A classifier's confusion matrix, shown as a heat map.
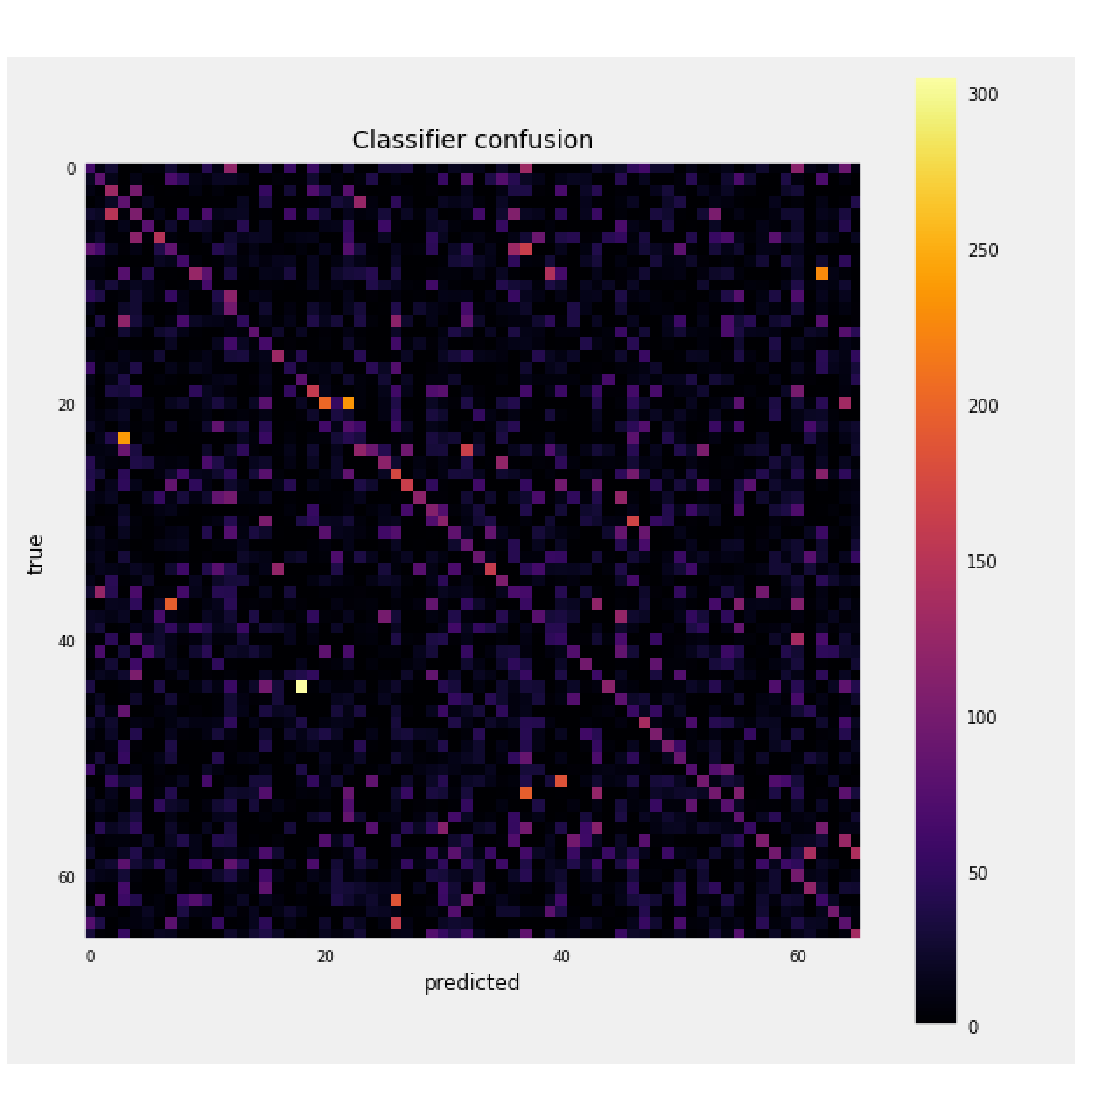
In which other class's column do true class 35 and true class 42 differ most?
48
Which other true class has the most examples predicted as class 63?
41
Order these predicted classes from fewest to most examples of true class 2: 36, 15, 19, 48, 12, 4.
12, 48, 36, 15, 19, 4
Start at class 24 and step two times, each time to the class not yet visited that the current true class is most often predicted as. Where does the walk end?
47
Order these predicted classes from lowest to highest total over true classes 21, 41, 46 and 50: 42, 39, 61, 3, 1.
42, 39, 61, 1, 3
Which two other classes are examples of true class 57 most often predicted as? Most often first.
64, 41
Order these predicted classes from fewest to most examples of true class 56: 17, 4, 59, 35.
35, 59, 17, 4
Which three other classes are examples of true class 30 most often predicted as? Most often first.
46, 15, 29
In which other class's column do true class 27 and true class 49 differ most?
40
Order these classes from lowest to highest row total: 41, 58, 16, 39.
16, 39, 41, 58
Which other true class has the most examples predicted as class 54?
51
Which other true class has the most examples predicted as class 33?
61
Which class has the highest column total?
37
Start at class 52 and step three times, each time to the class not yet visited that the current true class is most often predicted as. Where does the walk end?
15
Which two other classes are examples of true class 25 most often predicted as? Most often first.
35, 10
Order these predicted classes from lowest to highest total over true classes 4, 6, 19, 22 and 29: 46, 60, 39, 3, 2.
39, 3, 46, 2, 60
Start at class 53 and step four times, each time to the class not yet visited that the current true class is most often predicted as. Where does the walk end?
1
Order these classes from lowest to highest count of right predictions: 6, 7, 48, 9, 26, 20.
7, 48, 9, 6, 26, 20
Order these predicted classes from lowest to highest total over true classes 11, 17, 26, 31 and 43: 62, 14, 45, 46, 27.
27, 14, 46, 45, 62
